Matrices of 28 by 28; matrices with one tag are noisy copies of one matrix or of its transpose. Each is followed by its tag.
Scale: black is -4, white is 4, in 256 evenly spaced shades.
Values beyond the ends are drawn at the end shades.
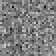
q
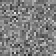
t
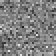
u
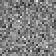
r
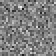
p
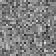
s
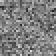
u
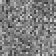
u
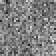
u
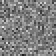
p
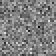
p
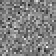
r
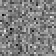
q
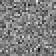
r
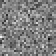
r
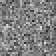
s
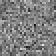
s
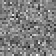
t
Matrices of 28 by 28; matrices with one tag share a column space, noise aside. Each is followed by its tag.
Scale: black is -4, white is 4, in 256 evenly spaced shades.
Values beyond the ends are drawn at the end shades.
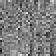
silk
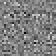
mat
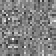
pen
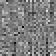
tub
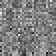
tub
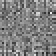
tub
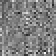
tub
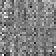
tub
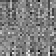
tub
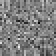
pen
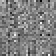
silk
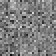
silk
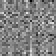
silk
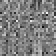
silk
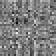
pen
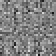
tub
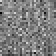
tub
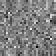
pen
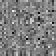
pen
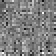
tub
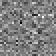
mat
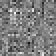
tub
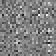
mat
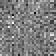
silk
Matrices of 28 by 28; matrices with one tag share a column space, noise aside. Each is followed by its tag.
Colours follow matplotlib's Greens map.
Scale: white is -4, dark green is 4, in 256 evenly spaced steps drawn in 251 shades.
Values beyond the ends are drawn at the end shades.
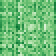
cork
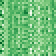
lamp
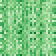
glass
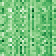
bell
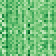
glass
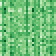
bell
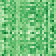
glass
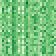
bell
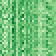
lamp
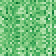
lamp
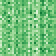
lamp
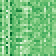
bell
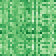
glass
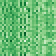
bell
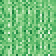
glass
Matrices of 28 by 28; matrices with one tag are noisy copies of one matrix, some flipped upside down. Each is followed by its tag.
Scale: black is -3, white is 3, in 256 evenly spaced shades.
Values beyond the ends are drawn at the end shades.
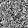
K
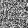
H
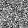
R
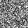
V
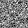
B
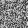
H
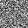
B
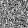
H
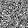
B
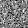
K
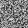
K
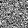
B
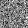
V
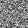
B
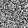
V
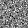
R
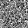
V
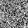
V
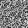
V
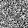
K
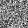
R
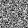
R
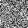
B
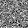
B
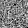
H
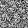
K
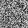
V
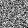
H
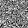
B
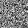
H
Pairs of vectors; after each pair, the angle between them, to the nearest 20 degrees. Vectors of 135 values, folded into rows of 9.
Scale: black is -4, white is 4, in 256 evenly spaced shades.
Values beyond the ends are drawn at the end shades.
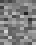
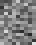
60 degrees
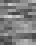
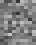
60 degrees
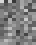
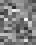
80 degrees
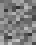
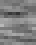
100 degrees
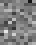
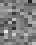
20 degrees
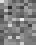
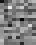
160 degrees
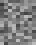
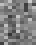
120 degrees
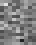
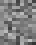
100 degrees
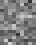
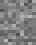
20 degrees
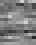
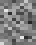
100 degrees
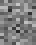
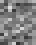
120 degrees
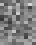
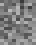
40 degrees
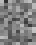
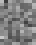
20 degrees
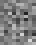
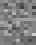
140 degrees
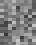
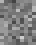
140 degrees
